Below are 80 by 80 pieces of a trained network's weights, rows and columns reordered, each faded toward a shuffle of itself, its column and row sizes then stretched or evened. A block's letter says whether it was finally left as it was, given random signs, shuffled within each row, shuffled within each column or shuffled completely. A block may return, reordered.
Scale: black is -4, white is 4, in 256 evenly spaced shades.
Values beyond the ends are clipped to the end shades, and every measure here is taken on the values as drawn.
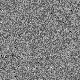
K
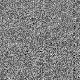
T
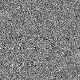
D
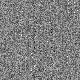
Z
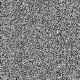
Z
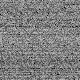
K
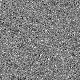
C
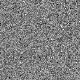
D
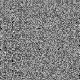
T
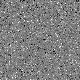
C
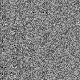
T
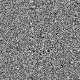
D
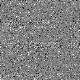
D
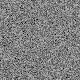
C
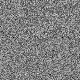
K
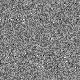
K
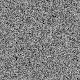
C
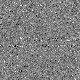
K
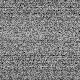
K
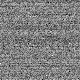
K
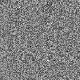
T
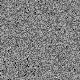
Z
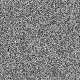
C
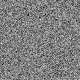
C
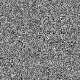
D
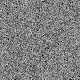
C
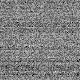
T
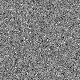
C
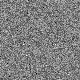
C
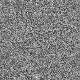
D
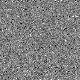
K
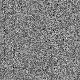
Z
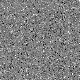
Z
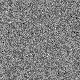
C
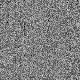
Z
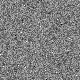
C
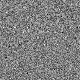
K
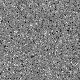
C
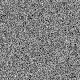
C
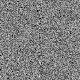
Z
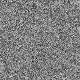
K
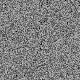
Z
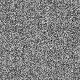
Z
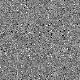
D
